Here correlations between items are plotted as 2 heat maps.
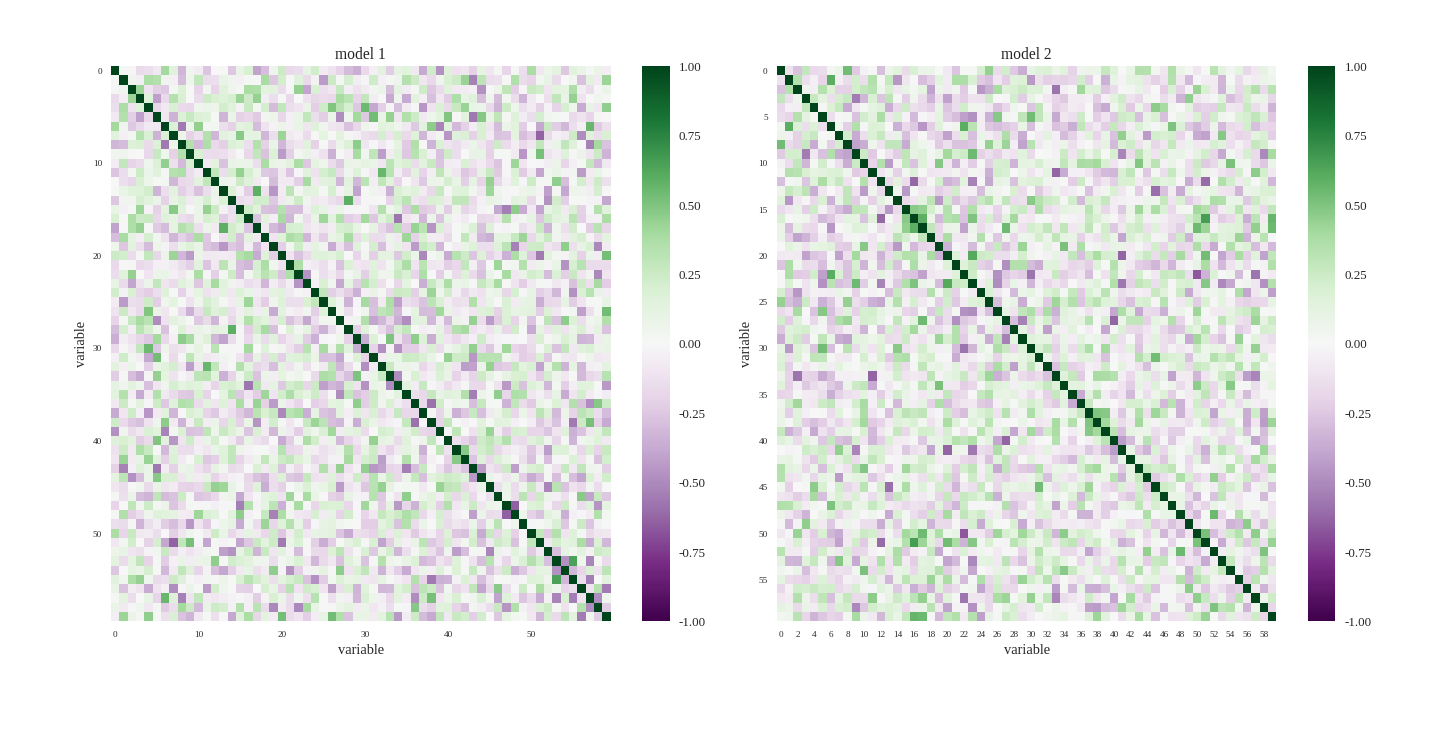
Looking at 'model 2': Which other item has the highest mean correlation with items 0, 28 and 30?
8
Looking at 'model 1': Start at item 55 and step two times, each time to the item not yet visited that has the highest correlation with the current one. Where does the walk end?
12
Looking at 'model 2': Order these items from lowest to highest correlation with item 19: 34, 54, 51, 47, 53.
51, 53, 47, 54, 34
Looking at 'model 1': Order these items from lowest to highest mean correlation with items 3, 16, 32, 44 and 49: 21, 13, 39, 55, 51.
51, 21, 13, 39, 55
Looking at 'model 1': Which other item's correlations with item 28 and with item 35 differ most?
3
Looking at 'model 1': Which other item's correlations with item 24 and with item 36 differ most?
38
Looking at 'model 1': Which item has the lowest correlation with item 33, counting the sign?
34
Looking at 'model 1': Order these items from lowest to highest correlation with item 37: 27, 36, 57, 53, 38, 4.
4, 53, 36, 38, 27, 57
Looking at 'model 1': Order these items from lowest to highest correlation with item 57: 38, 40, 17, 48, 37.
17, 48, 40, 37, 38
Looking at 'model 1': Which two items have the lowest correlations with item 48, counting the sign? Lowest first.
47, 19
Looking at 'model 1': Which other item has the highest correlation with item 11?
32
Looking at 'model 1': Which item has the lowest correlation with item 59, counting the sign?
56
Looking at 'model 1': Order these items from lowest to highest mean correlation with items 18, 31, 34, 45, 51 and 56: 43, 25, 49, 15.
25, 15, 43, 49
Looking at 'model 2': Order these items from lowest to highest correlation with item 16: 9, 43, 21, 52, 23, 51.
52, 9, 43, 21, 23, 51
